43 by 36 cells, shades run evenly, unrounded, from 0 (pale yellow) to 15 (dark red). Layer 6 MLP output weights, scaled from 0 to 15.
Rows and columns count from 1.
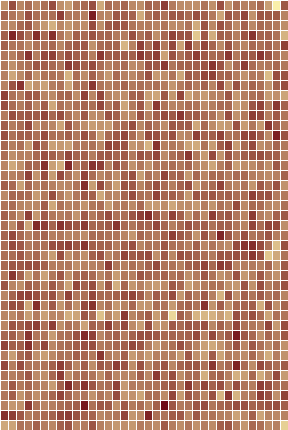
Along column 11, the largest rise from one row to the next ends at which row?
34
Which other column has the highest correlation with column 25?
27
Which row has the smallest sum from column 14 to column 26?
21
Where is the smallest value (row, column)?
1, 35
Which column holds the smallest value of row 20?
13
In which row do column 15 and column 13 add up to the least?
32
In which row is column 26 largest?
31
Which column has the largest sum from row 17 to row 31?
11
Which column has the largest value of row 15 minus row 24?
20
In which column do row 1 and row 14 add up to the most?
28
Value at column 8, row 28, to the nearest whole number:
10
